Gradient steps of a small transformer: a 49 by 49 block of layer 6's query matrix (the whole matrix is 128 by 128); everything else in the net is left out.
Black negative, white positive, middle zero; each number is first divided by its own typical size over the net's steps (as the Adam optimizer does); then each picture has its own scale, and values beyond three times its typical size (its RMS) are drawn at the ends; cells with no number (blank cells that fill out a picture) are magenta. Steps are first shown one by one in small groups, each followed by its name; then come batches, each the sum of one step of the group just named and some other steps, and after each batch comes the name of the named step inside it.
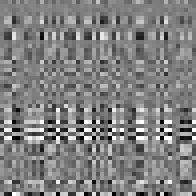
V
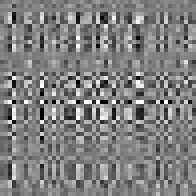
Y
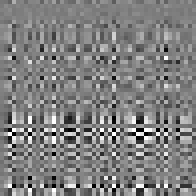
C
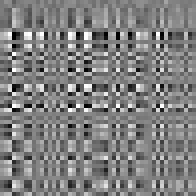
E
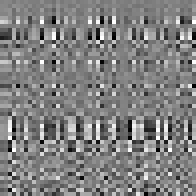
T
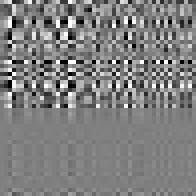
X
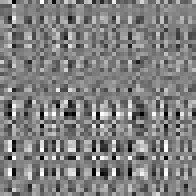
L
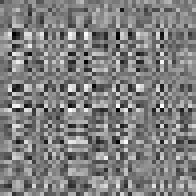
E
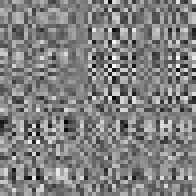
C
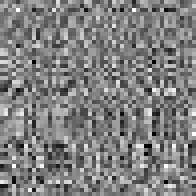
X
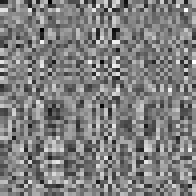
T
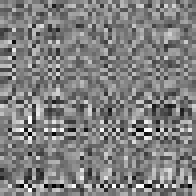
C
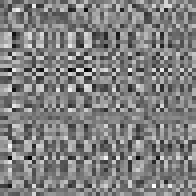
E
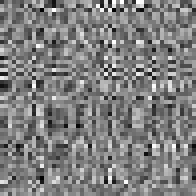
X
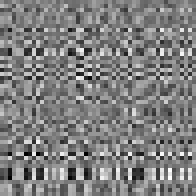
Y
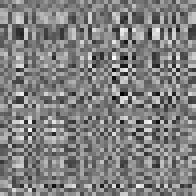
C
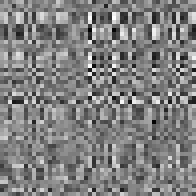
Y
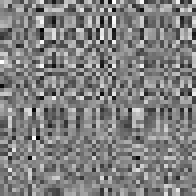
T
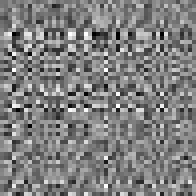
E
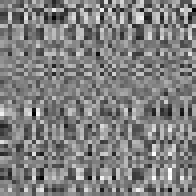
Y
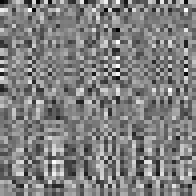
Y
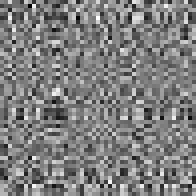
Y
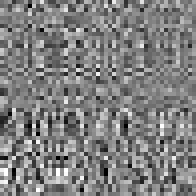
L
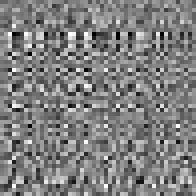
E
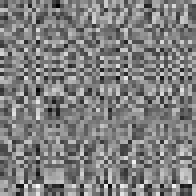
L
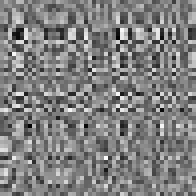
E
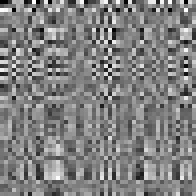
T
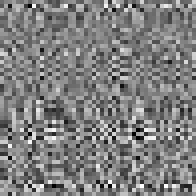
C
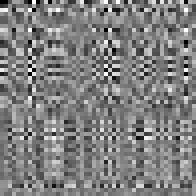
C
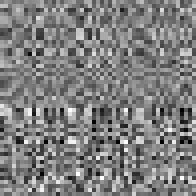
V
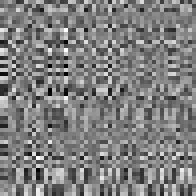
X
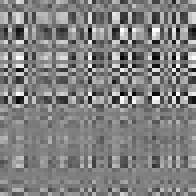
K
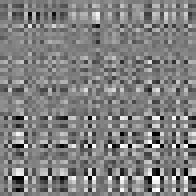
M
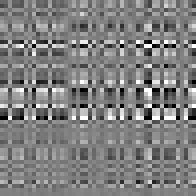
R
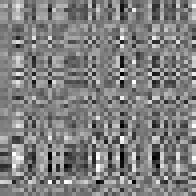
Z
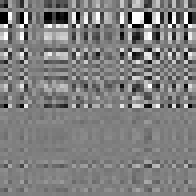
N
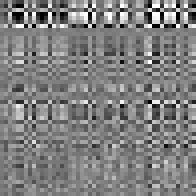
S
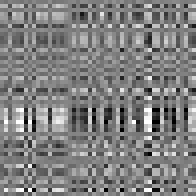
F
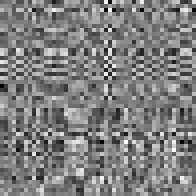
M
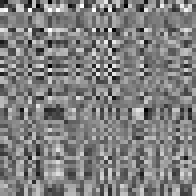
R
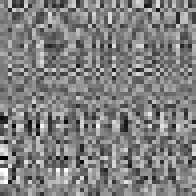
S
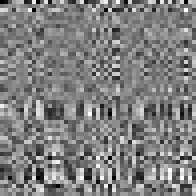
Z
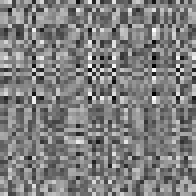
K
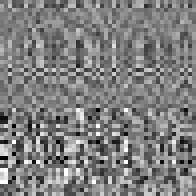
M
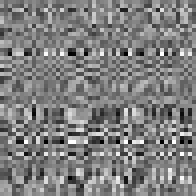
S
